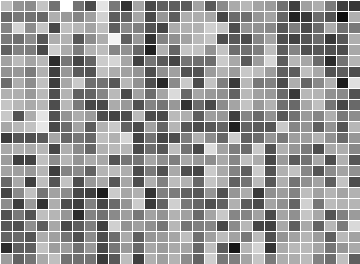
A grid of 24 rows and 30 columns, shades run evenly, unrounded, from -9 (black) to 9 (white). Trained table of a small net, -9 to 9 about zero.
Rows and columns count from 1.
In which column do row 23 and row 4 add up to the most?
18
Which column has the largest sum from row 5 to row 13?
4
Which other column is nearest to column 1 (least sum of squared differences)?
3
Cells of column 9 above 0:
14
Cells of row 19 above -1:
16
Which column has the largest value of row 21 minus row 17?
30
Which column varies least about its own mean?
8
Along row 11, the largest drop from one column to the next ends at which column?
5
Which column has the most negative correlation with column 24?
23
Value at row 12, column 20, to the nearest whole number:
-7
